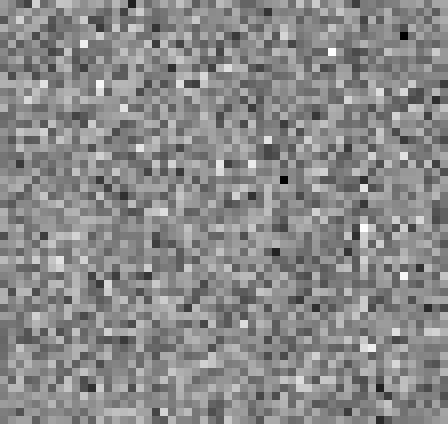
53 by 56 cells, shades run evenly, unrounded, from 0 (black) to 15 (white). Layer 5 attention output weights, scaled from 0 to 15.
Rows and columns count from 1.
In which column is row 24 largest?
46
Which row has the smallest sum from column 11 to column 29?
43
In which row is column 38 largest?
48
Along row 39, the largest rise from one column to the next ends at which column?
25
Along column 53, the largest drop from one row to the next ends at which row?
34
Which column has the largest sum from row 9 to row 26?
13
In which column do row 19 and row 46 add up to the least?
44
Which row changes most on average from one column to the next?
21
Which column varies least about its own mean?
2
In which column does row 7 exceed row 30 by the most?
42
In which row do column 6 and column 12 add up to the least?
30
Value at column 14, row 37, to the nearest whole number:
12
